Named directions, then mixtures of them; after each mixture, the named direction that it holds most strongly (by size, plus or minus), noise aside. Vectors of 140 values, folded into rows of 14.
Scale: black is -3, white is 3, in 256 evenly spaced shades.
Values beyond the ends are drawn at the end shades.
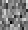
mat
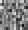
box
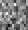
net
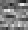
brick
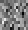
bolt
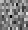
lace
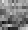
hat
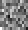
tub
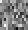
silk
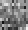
hat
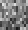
net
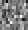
mat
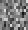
bolt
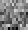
hat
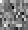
silk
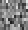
mat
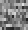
hat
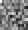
box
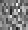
lace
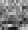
hat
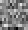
silk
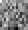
silk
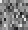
silk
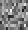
lace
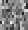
mat
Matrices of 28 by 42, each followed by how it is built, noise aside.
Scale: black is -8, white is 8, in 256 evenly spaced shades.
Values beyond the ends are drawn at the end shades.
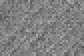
Hankel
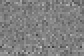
uneven rows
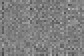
low rank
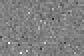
sparse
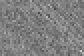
Toeplitz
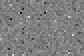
sparse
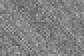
Toeplitz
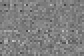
uneven rows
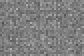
blocks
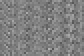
repeating rows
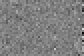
uneven columns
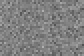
repeating rows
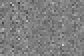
uneven columns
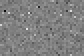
sparse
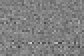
uneven rows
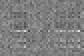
low rank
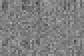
blocks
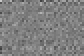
low rank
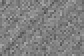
Hankel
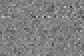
uneven rows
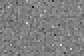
sparse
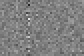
uneven columns
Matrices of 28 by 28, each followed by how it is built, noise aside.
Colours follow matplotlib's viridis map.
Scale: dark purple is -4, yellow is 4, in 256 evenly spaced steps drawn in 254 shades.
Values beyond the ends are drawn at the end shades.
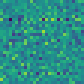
uneven rows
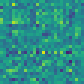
low rank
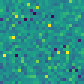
sparse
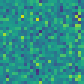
uneven columns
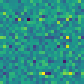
uneven rows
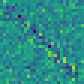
banded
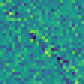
banded
